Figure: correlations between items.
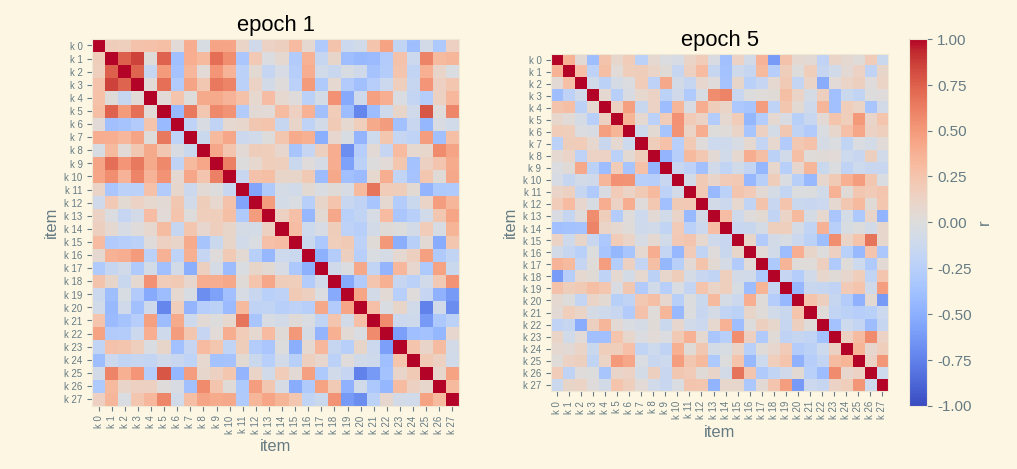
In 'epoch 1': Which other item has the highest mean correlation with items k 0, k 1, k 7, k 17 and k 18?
k 9
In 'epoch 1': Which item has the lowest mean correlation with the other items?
k 19
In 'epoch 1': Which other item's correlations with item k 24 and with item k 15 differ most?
k 22
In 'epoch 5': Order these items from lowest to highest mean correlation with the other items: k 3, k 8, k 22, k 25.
k 22, k 3, k 8, k 25
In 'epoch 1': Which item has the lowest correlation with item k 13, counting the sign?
k 16
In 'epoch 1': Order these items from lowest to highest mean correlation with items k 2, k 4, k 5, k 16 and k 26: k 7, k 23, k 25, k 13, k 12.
k 13, k 12, k 23, k 7, k 25
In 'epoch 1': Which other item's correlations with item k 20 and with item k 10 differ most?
k 5
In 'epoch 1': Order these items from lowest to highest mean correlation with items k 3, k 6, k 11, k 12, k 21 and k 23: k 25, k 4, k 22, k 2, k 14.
k 25, k 14, k 2, k 22, k 4
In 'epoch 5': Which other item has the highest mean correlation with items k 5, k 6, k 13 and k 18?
k 10
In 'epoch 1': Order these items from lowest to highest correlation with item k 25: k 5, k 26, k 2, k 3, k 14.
k 26, k 14, k 2, k 3, k 5
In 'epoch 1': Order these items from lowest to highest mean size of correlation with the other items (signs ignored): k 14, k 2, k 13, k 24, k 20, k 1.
k 14, k 24, k 13, k 2, k 20, k 1
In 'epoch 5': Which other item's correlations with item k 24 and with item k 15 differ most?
k 26
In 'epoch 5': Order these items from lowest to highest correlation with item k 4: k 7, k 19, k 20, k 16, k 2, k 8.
k 16, k 2, k 7, k 20, k 8, k 19
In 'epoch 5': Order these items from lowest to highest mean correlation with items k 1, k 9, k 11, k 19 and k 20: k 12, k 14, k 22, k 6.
k 14, k 22, k 6, k 12
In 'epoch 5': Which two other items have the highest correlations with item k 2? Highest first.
k 9, k 1
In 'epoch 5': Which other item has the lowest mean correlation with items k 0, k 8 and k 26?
k 18
